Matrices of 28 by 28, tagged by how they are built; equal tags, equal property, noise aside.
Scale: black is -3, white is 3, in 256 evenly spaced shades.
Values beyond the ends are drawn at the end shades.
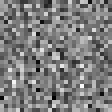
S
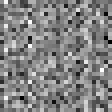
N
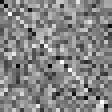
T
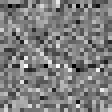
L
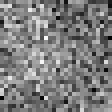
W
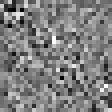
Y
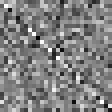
T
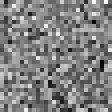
S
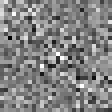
Y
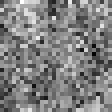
W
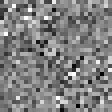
Y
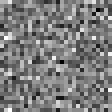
N
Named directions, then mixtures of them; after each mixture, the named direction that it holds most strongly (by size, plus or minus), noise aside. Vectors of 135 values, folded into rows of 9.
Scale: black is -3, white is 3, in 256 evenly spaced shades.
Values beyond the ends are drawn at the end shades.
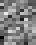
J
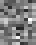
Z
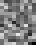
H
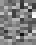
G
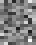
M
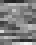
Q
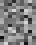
M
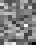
H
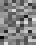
M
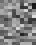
G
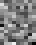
H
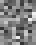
Z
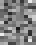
M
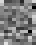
M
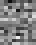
Z
